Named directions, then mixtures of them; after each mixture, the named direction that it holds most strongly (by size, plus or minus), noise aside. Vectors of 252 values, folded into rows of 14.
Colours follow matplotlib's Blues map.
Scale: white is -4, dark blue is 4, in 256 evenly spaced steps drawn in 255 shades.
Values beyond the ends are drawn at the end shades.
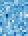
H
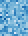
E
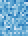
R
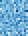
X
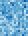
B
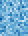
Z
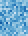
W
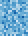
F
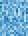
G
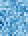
W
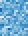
E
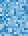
E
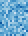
F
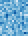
H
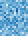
G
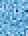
X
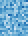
R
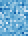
W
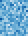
Z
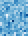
H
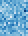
B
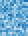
R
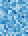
F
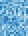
G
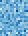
X
